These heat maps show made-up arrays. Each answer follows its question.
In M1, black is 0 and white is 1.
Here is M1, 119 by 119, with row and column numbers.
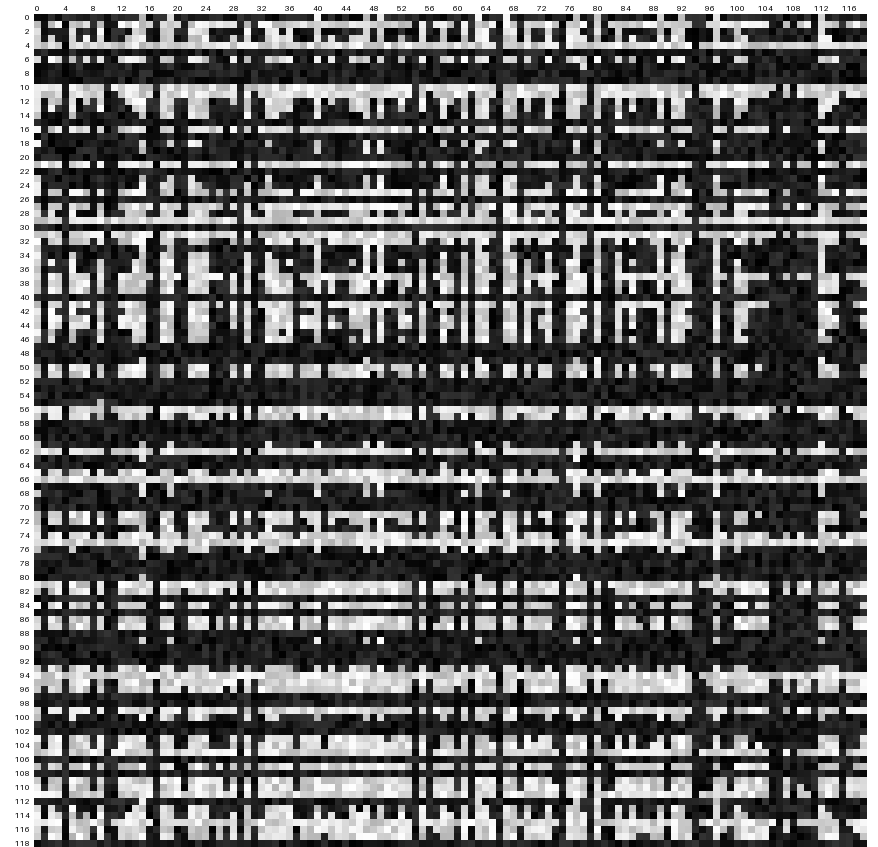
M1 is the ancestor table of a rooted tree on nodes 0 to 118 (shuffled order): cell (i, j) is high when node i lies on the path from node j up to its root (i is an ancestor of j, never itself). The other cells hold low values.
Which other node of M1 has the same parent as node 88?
103
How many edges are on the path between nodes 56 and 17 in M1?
5
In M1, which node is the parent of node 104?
84
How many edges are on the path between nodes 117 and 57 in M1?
2
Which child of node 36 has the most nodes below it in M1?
14
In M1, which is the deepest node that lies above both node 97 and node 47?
49
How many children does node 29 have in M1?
6
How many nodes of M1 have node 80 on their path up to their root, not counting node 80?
4
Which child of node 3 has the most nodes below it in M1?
42
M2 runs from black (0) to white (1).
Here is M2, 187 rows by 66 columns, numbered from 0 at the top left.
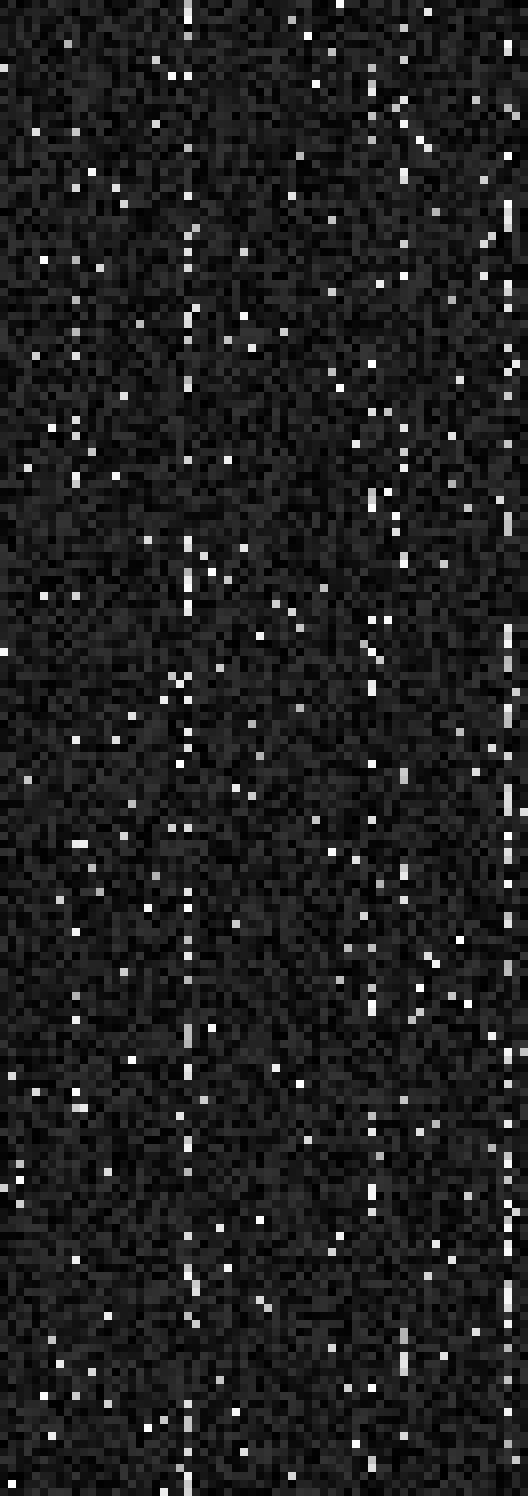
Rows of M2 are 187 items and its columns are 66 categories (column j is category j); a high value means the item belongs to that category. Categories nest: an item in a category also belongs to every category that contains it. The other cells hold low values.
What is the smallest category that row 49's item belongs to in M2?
15
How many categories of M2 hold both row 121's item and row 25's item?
2
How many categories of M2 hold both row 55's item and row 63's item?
0
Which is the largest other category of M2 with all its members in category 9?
56
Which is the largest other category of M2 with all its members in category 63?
41
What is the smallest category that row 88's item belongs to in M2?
37
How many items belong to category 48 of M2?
3
